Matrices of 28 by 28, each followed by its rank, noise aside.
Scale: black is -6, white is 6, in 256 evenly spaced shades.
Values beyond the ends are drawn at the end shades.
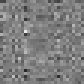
four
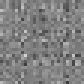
three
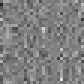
six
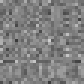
four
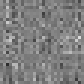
four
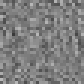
six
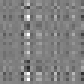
one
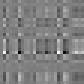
one
